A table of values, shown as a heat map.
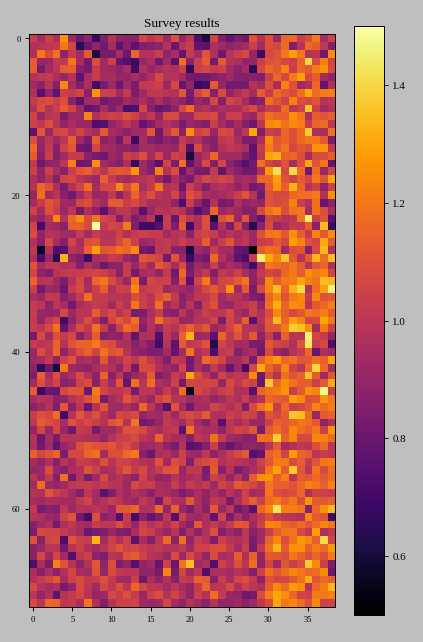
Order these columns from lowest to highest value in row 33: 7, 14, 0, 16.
0, 14, 16, 7
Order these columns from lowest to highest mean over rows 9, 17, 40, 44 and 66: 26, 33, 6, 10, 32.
26, 10, 6, 32, 33
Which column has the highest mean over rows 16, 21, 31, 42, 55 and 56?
36
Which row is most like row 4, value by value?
14
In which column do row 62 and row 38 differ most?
20
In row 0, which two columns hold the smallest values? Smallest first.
22, 8
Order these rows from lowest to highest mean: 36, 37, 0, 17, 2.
0, 2, 17, 36, 37
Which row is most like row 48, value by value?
37
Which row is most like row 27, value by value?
52
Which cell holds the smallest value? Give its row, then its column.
27, 28
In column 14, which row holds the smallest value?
24
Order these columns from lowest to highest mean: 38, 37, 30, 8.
8, 38, 37, 30
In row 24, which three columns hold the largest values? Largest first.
8, 37, 12
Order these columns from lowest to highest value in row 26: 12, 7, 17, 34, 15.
15, 17, 7, 12, 34
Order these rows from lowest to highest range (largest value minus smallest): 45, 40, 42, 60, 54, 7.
54, 40, 7, 60, 42, 45
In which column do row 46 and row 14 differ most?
7
